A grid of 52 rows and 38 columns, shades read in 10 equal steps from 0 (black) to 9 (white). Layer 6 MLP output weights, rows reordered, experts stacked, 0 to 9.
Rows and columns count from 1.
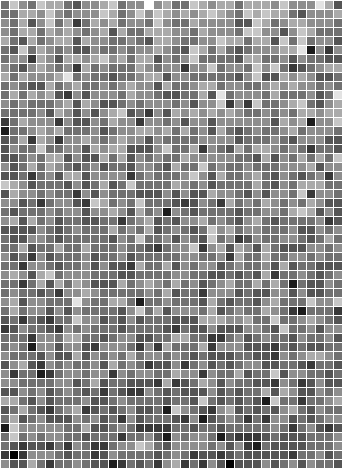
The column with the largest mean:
32
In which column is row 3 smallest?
9
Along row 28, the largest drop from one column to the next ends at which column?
23
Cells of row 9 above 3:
31
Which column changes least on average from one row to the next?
15
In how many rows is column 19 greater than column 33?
20
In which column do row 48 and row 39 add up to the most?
2
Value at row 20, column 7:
3
